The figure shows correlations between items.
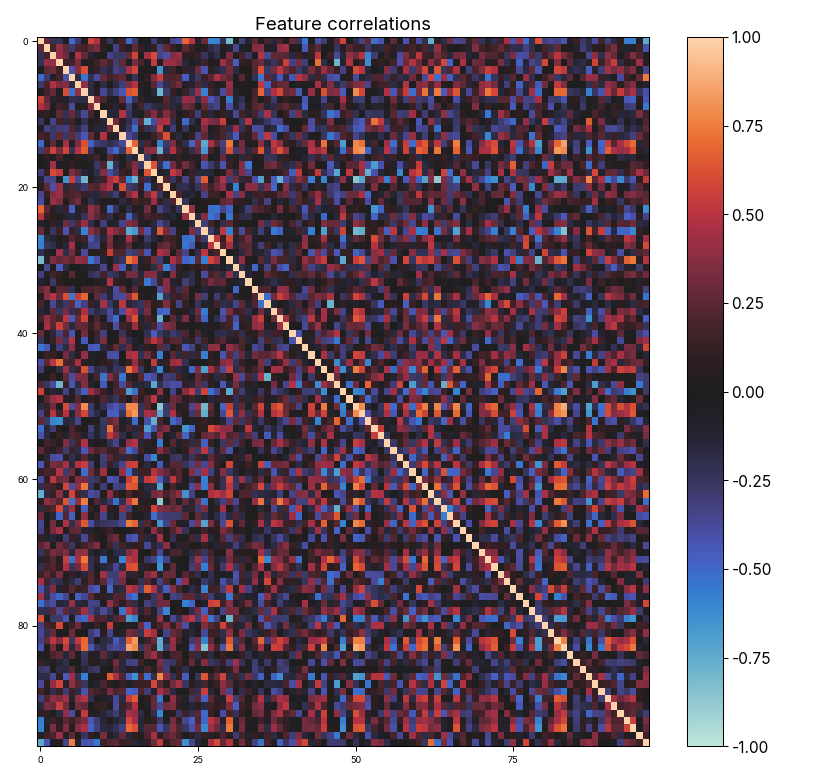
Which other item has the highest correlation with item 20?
13
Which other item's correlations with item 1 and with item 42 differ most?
96
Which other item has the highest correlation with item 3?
44
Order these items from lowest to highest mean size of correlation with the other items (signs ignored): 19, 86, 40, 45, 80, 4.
86, 40, 80, 4, 45, 19
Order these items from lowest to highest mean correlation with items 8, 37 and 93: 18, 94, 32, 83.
18, 32, 94, 83
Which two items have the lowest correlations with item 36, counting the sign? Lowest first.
46, 71
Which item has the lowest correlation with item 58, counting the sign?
79
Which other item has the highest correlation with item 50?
83
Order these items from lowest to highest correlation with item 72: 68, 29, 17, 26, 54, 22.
26, 68, 29, 54, 22, 17
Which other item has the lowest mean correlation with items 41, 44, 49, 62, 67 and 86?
47
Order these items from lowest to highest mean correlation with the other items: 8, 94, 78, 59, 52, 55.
52, 8, 59, 78, 55, 94
